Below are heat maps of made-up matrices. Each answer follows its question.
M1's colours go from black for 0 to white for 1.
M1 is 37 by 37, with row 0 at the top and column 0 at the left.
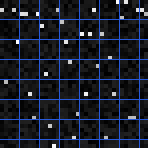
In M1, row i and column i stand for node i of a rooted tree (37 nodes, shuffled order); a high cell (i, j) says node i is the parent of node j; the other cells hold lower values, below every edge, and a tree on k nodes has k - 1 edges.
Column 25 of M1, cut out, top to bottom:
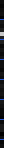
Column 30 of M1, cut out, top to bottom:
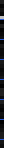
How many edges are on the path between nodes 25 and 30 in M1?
9
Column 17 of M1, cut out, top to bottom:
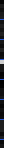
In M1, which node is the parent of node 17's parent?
5
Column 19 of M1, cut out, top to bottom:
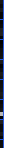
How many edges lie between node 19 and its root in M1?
3
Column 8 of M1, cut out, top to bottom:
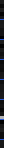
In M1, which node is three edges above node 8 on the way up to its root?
2
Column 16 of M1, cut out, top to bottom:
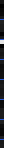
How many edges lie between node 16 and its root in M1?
4
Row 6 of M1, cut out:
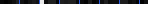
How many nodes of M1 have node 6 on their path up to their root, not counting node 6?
5
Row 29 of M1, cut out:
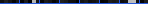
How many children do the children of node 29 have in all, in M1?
3
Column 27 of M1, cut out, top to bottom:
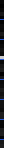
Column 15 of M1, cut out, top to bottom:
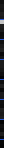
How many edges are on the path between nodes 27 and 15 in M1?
5
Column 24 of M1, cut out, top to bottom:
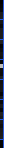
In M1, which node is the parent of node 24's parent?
10
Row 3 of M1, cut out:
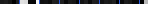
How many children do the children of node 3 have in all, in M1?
3
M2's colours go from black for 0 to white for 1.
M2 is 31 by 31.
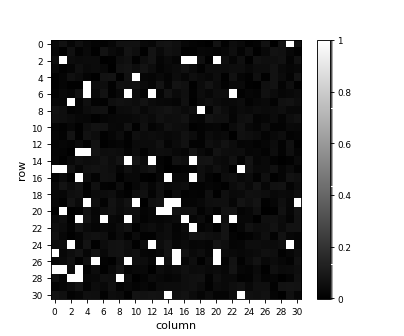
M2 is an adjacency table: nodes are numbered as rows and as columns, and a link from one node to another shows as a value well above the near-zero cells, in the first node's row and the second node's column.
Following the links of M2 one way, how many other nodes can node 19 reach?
12
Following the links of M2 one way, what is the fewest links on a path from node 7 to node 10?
5
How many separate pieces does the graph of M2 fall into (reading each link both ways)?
2
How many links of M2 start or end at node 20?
7
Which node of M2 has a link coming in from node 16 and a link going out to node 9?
node 14
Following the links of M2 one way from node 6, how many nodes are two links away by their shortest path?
2
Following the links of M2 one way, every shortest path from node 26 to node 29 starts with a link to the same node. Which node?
node 15
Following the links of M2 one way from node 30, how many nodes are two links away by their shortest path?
3
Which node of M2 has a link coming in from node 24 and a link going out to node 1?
node 2
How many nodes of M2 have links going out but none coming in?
8
